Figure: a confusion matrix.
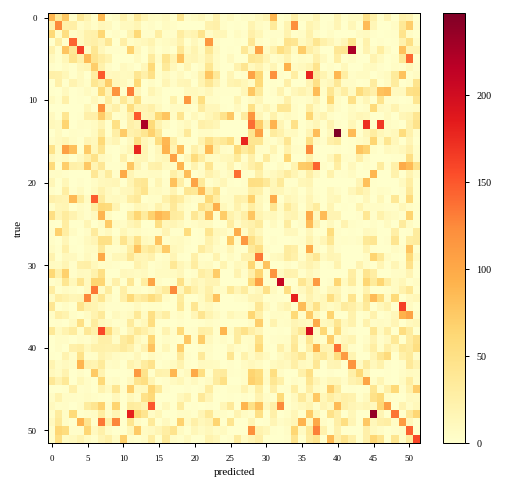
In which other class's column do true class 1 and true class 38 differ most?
36
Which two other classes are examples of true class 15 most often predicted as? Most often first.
27, 16
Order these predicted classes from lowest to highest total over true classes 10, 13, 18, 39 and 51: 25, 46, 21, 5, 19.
25, 5, 21, 19, 46
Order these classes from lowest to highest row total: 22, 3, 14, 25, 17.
25, 17, 3, 22, 14
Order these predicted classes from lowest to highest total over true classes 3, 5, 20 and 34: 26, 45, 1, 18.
26, 1, 45, 18
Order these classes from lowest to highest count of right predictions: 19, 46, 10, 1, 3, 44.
10, 46, 19, 44, 1, 3
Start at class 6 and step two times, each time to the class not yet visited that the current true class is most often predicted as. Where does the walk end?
17
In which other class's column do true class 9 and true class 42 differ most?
11
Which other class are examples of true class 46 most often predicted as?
37
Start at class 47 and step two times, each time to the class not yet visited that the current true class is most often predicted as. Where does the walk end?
40
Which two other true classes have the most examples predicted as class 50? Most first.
5, 36
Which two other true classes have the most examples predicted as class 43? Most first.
16, 9
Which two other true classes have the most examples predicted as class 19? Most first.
10, 39
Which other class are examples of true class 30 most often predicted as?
28
